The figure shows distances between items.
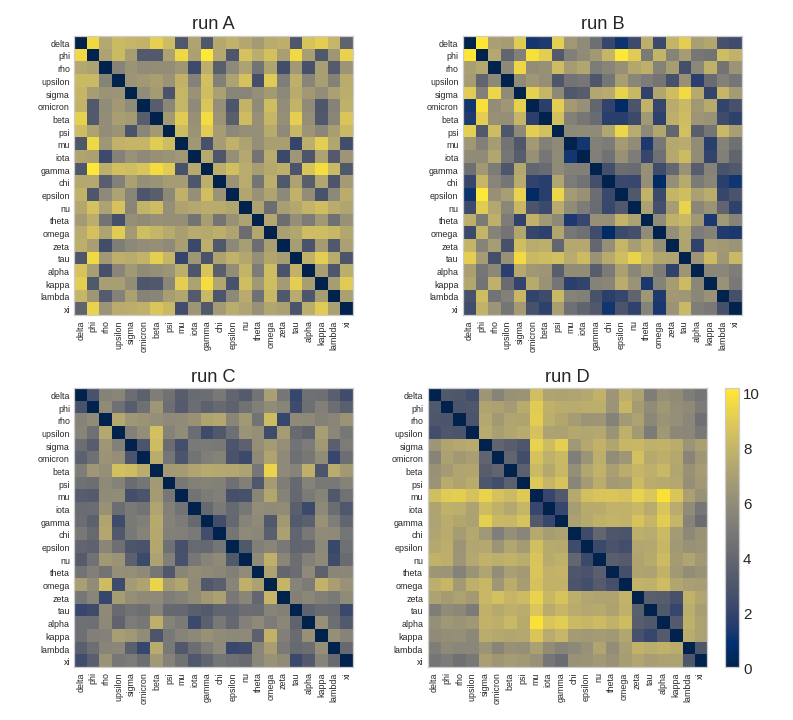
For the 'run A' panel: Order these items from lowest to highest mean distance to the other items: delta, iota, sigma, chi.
iota, chi, sigma, delta
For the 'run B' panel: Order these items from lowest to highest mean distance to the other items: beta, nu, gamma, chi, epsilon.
chi, gamma, beta, nu, epsilon
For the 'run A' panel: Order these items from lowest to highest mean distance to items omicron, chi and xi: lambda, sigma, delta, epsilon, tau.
lambda, epsilon, tau, delta, sigma
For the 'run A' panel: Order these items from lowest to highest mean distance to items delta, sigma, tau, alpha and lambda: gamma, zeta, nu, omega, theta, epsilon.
zeta, theta, gamma, epsilon, nu, omega
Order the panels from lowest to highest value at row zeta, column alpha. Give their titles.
run B, run A, run D, run C
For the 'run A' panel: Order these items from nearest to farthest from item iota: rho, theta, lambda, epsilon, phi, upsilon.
rho, lambda, theta, upsilon, epsilon, phi
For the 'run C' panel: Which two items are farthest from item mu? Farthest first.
omega, beta
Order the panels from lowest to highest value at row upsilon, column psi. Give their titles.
run B, run C, run A, run D
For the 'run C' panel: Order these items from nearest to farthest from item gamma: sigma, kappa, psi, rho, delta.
delta, sigma, psi, kappa, rho
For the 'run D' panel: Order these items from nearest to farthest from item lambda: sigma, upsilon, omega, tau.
upsilon, sigma, omega, tau
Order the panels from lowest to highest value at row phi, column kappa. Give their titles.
run A, run B, run C, run D
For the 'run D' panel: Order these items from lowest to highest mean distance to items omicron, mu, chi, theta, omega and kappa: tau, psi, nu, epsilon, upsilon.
epsilon, nu, psi, tau, upsilon
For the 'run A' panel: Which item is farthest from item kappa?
gamma
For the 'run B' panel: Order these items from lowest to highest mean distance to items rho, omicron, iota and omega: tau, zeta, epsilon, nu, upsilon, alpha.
epsilon, nu, upsilon, alpha, tau, zeta
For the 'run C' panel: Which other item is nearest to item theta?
psi
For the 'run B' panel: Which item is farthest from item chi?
phi
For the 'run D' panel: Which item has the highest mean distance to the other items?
mu
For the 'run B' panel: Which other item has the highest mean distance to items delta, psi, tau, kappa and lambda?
sigma
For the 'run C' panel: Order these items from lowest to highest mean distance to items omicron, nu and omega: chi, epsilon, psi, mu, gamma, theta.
epsilon, mu, gamma, chi, psi, theta
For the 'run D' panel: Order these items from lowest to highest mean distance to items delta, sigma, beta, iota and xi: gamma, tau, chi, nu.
gamma, chi, tau, nu
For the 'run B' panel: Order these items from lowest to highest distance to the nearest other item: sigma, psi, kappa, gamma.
kappa, sigma, gamma, psi
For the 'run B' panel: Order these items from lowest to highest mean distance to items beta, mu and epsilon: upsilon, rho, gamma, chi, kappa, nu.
chi, nu, gamma, kappa, upsilon, rho
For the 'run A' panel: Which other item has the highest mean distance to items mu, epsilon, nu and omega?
upsilon
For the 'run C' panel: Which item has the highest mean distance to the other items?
beta
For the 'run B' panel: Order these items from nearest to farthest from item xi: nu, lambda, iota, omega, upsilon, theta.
omega, nu, lambda, iota, upsilon, theta
